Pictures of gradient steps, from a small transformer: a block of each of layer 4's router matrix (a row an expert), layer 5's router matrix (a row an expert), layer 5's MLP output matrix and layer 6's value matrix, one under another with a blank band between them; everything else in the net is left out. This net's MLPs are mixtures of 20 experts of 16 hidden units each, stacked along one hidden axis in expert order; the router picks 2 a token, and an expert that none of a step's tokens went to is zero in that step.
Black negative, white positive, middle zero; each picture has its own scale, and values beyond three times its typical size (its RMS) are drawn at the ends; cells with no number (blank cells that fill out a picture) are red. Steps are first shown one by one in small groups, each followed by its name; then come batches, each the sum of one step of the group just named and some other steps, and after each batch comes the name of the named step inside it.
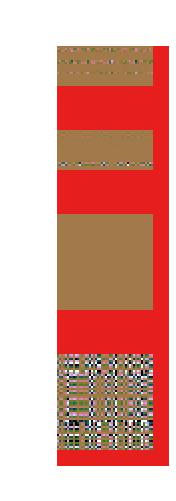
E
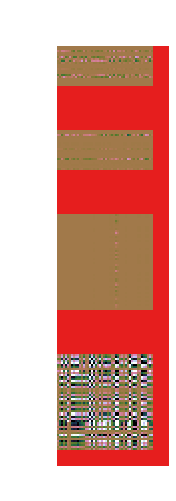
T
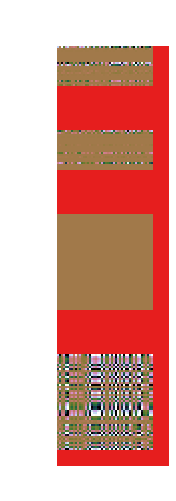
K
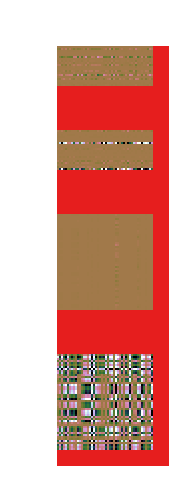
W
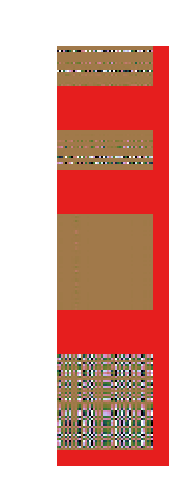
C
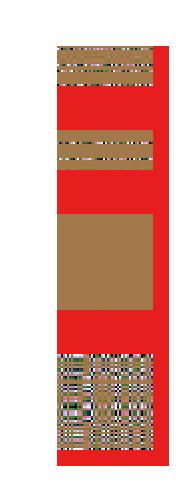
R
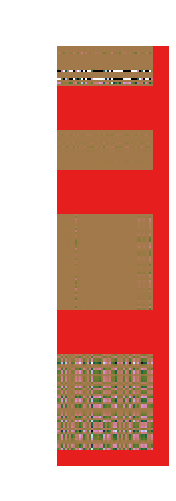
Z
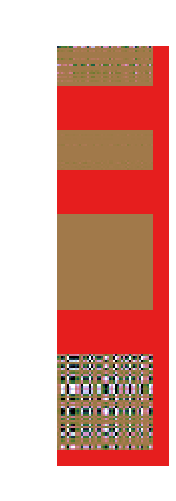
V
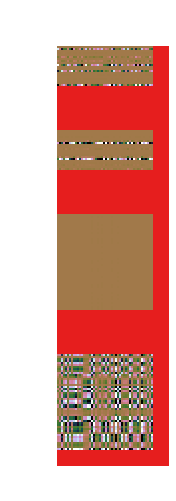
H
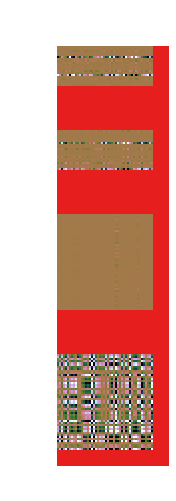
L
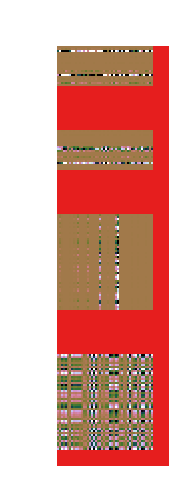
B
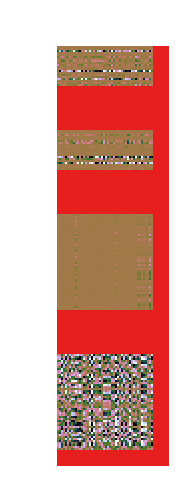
T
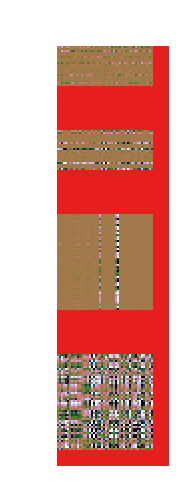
W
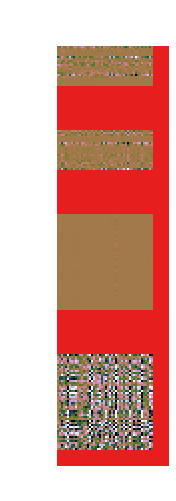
T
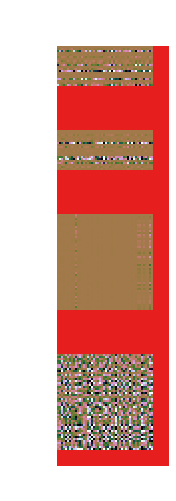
C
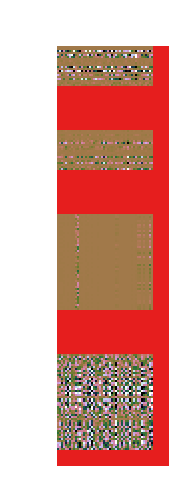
C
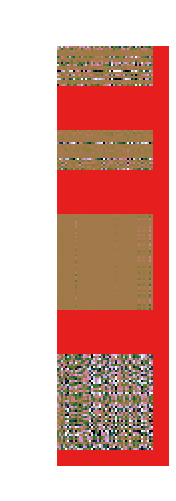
E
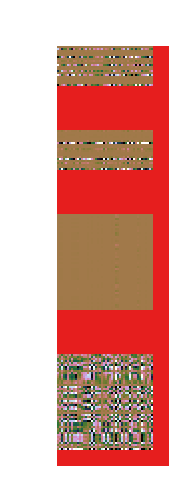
H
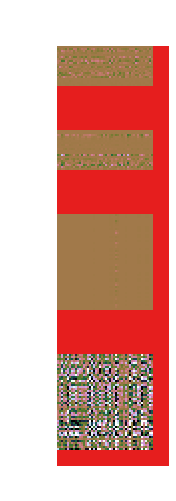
T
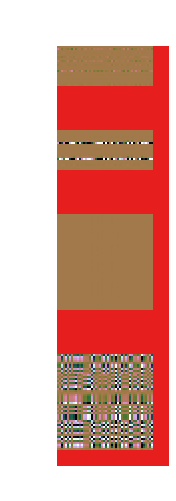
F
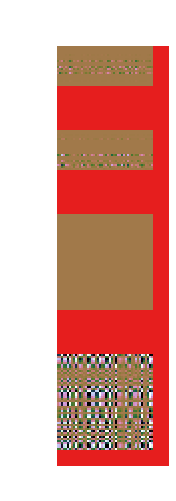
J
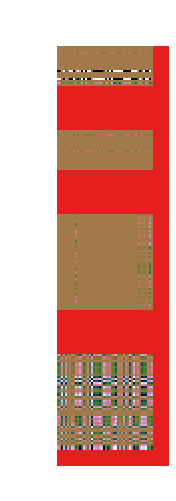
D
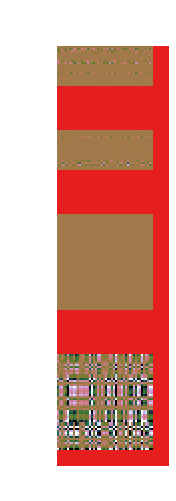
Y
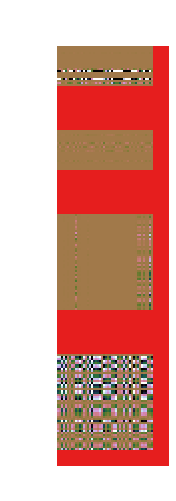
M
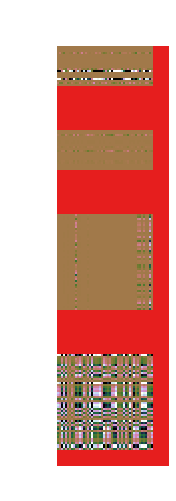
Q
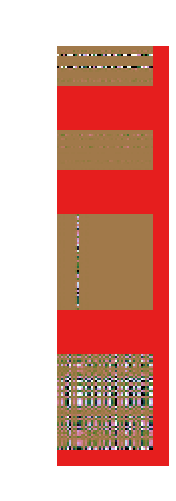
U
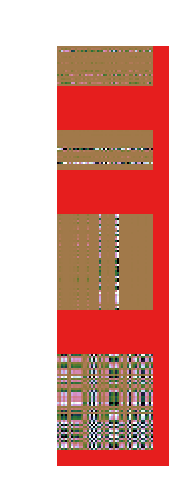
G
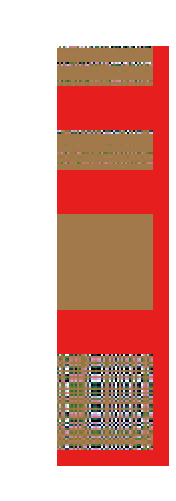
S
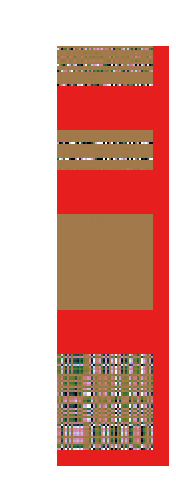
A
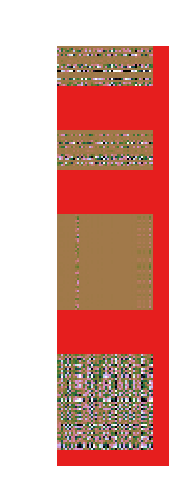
A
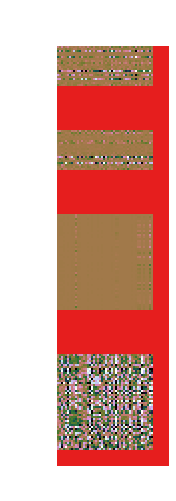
Y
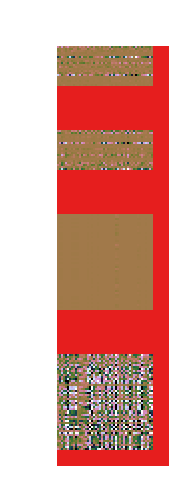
Y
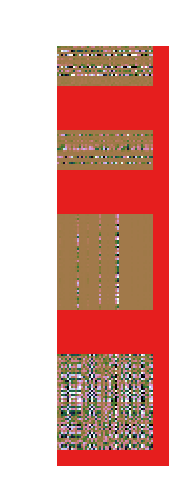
U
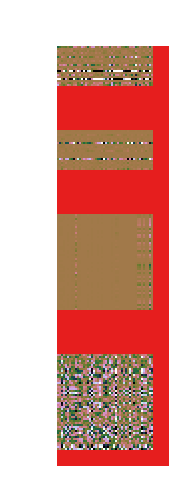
Q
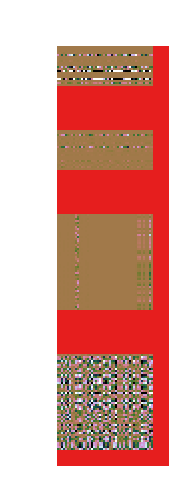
M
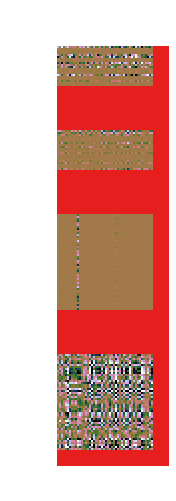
S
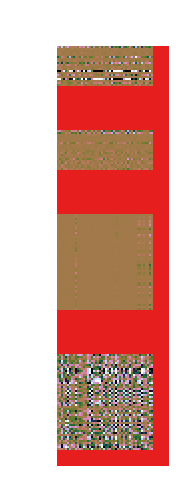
S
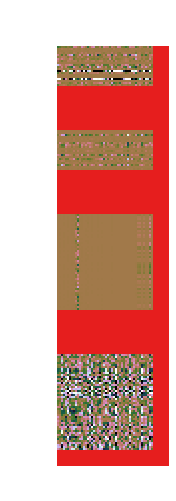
D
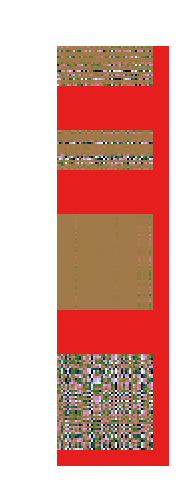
M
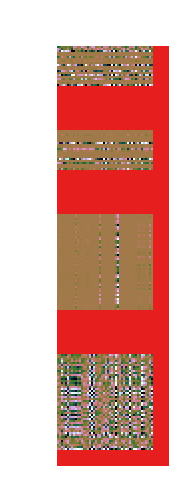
A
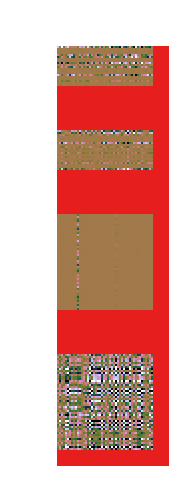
S
